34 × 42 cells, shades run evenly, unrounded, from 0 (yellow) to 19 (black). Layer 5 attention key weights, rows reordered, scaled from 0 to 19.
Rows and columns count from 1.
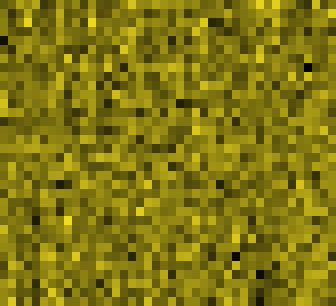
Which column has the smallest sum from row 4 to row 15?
25
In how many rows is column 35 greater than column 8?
20
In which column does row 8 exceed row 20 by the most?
39
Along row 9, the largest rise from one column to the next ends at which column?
38
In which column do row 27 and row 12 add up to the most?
24
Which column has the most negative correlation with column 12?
2
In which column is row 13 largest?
18
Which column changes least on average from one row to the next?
34
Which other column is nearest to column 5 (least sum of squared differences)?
32
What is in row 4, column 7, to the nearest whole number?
10
